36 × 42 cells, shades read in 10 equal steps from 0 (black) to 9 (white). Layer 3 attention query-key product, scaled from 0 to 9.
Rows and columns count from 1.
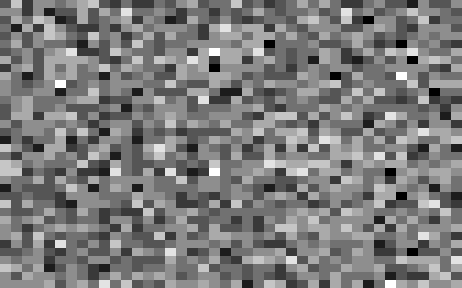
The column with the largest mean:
30
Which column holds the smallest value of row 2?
5
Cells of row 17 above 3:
29
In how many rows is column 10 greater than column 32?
11
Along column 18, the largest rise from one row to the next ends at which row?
8
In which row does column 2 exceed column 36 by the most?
22
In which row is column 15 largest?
19
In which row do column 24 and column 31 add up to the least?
10
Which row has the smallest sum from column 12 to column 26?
12
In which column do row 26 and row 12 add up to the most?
35
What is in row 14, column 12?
1
